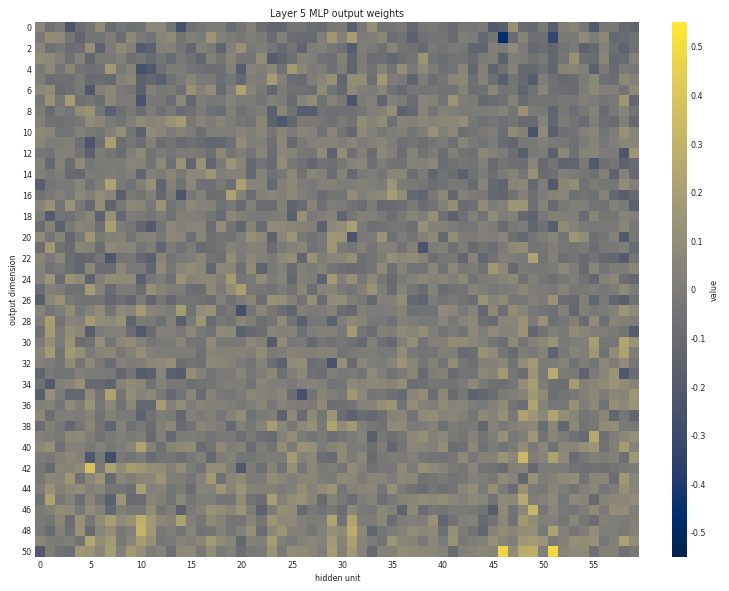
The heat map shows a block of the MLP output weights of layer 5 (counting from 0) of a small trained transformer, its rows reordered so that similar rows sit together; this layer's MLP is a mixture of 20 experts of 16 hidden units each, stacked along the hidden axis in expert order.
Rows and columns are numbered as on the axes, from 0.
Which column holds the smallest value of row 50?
0
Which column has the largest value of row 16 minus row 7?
31
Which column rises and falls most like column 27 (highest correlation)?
23
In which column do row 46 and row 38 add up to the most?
49
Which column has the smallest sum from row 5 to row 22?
51
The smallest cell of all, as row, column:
1, 46
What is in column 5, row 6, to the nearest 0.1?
-0.2
